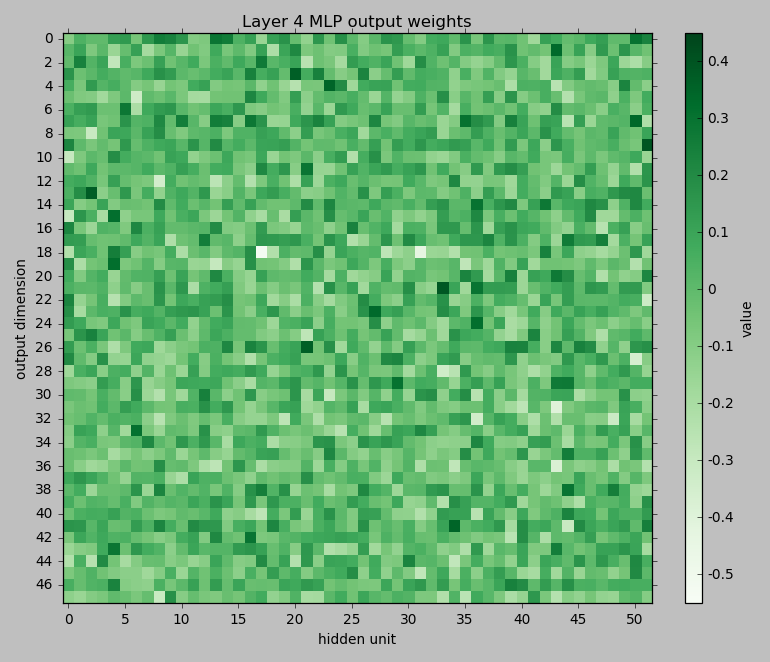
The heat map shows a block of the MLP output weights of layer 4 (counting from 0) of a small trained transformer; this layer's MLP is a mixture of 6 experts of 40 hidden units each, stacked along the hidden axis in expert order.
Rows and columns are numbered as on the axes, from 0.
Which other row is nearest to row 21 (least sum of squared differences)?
14
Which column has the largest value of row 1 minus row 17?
43
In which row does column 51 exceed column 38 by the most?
9
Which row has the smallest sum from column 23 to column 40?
18
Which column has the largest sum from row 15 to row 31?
44
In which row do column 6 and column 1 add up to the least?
5
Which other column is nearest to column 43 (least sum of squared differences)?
48
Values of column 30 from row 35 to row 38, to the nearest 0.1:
0 0 0 0
